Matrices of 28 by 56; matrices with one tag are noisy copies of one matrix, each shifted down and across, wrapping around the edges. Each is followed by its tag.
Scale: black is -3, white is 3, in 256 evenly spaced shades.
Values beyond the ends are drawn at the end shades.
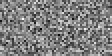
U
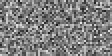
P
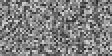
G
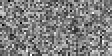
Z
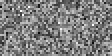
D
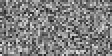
Z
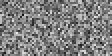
G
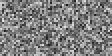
Z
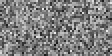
D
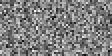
G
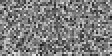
P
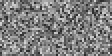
D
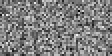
G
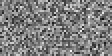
P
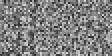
G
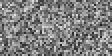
D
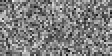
D
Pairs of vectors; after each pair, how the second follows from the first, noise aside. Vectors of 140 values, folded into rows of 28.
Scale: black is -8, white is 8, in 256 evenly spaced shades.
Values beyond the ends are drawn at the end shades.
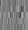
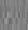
reversed, negated, shrunk.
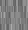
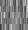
scaled up.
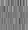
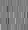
wrapped around, partly zeroed.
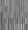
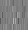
wrapped around, partly zeroed.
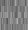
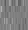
wrapped around, negated, partly zeroed.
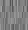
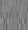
wrapped around, shrunk.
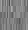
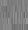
wrapped around, shrunk.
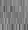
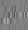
wrapped around, negated, partly zeroed.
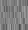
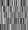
reversed, scaled up.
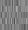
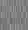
reversed, negated, shrunk.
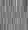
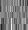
reversed, scaled up.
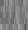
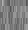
reversed, negated.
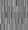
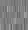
wrapped around, negated, partly zeroed.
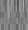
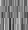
reversed, scaled up.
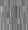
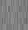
reversed, negated, shrunk.
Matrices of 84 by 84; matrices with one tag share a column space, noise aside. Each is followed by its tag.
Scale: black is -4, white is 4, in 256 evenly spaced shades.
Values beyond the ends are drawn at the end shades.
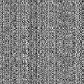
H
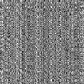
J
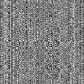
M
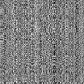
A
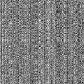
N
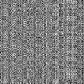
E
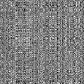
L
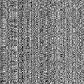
L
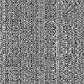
H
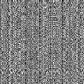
J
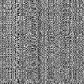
E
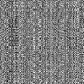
L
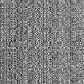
M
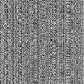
N
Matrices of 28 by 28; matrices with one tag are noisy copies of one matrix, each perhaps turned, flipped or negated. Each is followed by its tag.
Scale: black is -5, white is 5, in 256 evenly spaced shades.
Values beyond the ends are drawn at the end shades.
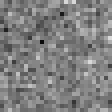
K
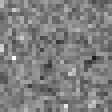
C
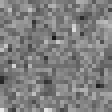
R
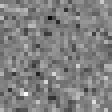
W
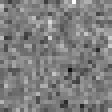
K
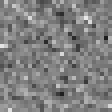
W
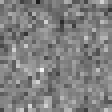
K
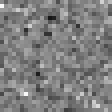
W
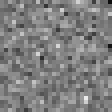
R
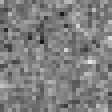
K
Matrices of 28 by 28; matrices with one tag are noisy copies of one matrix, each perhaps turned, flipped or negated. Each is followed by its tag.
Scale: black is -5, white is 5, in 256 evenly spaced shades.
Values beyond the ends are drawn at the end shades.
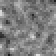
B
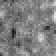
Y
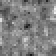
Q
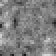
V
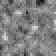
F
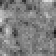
V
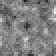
Q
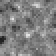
F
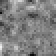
V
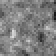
Y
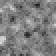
F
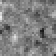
Y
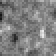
Y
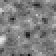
F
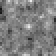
Q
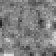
V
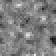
F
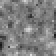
Q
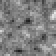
F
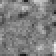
V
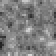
Q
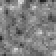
B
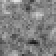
Y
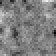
V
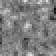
Q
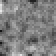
V
